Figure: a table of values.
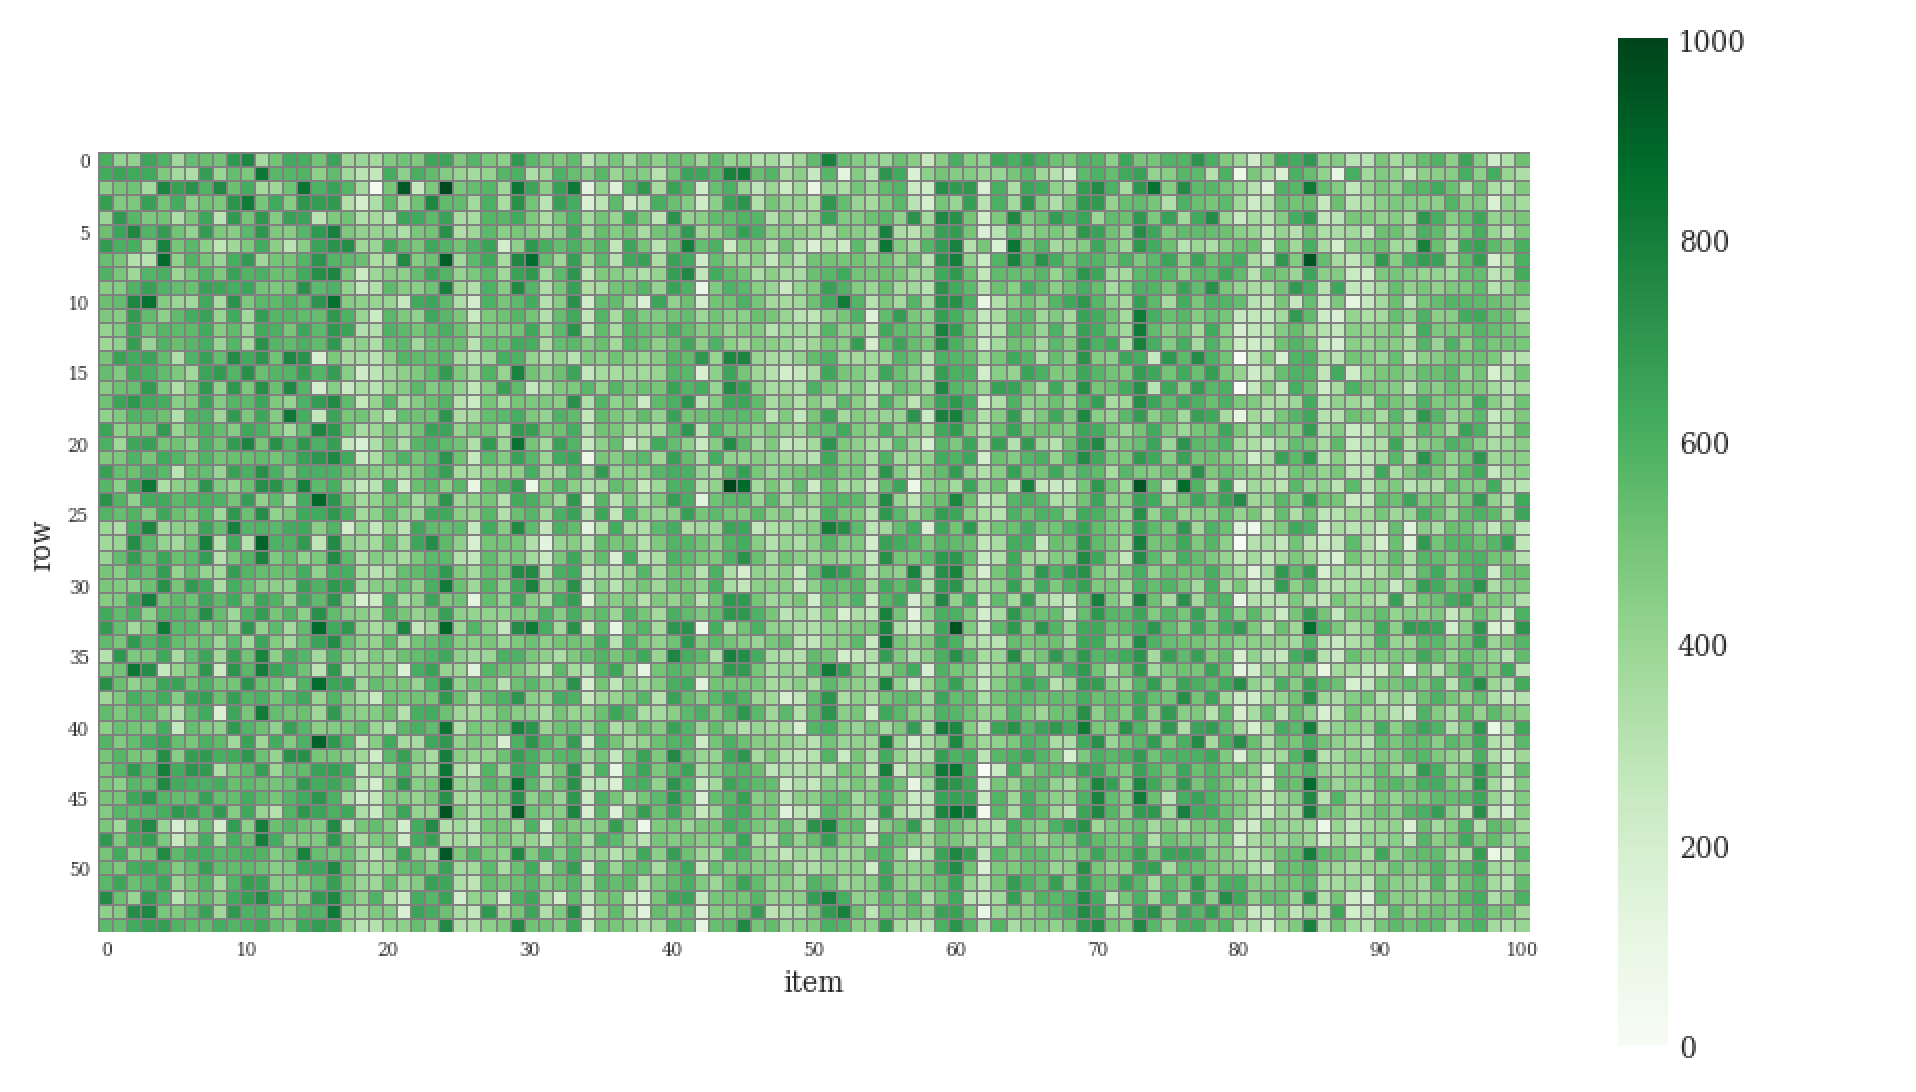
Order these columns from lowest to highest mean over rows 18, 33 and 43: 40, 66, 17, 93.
66, 17, 40, 93
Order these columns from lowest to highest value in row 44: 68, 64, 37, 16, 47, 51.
68, 64, 51, 47, 37, 16
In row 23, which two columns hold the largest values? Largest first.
44, 73
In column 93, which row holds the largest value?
6
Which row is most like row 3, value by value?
20
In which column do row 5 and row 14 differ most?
15
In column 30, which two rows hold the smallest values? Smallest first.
23, 16
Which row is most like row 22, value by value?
51
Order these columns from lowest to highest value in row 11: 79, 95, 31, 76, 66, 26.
26, 31, 66, 95, 79, 76
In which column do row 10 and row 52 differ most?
2
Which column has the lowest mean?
62
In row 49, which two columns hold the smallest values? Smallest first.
98, 57
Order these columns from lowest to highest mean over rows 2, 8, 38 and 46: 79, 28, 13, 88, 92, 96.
88, 96, 28, 92, 79, 13
